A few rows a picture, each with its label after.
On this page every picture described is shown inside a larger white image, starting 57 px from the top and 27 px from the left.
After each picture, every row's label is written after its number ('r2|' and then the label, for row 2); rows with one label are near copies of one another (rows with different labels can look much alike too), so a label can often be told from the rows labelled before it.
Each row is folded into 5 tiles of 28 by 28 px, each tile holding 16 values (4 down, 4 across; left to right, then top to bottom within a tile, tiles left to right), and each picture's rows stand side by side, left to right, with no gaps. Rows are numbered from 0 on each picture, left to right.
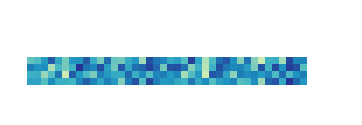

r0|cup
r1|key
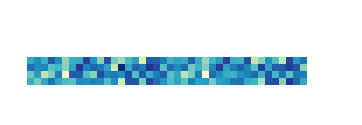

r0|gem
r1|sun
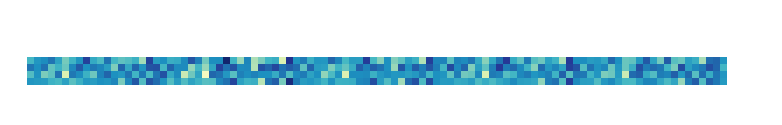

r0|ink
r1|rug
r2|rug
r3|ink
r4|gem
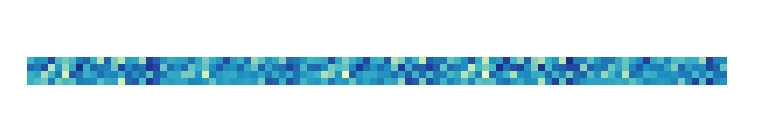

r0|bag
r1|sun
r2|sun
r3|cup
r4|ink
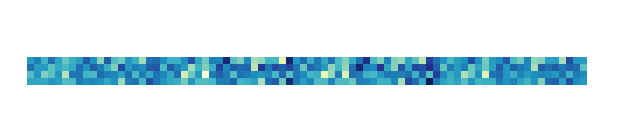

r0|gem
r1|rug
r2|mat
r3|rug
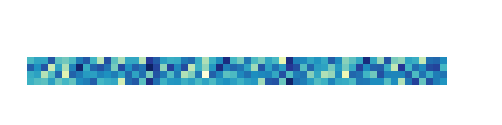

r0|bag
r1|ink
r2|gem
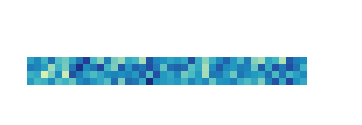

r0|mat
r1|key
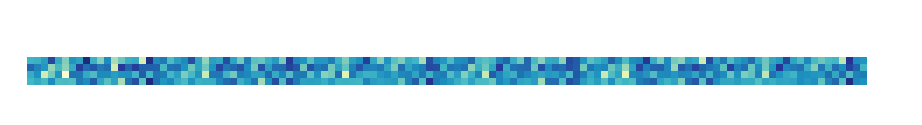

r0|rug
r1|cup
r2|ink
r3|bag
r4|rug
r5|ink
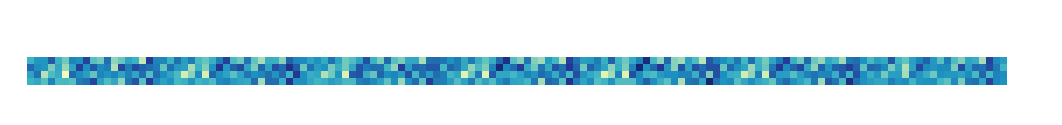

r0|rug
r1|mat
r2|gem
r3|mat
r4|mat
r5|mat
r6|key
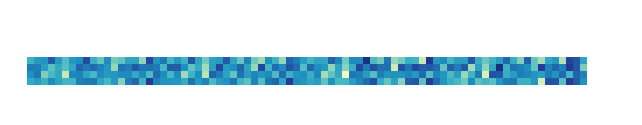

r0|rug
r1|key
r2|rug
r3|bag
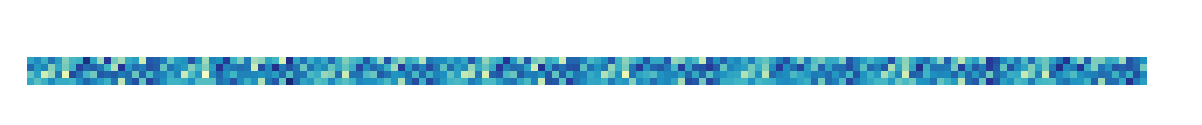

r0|gem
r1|rug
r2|gem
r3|gem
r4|sun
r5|mat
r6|bag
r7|mat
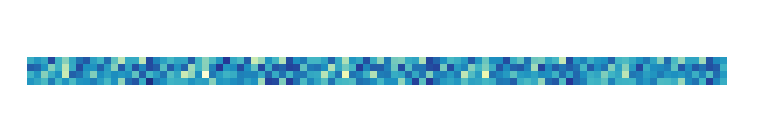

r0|key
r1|sun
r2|cup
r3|rug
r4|bag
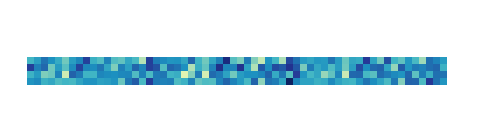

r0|ink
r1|mat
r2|gem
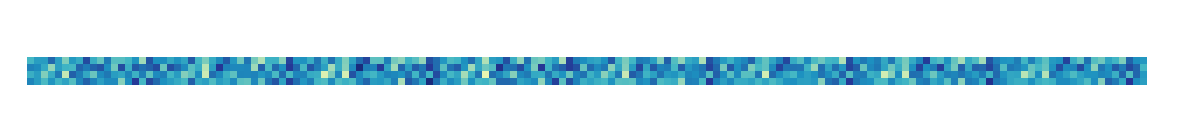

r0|cup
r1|key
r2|mat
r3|cup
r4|bag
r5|ink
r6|mat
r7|mat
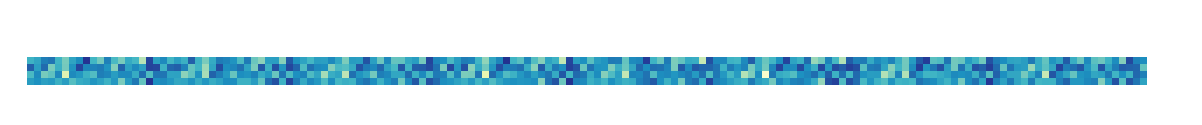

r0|ink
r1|key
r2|cup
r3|ink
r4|rug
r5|sun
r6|mat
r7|cup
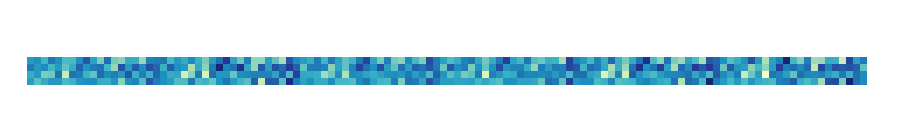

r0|gem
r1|mat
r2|mat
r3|ink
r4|mat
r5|rug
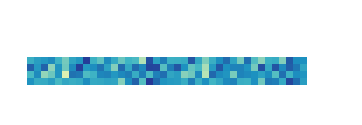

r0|ink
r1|key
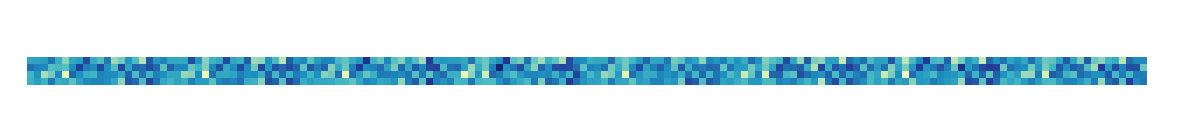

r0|sun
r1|sun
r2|ink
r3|mat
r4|sun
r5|gem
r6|sun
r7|gem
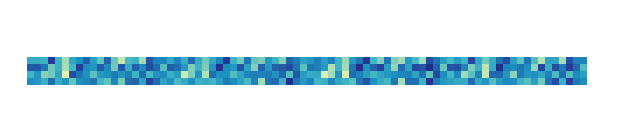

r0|key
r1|mat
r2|mat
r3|key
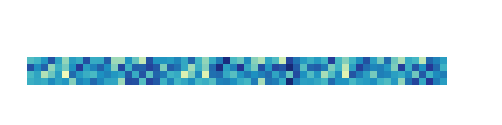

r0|sun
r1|mat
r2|key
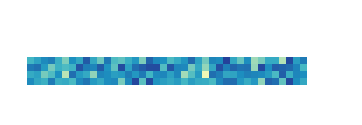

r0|cup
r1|rug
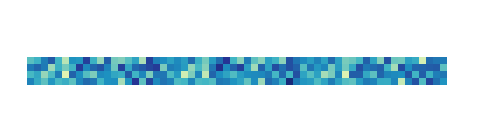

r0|cup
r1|mat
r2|gem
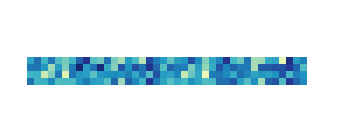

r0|mat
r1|rug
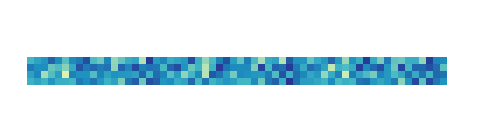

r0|rug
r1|key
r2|cup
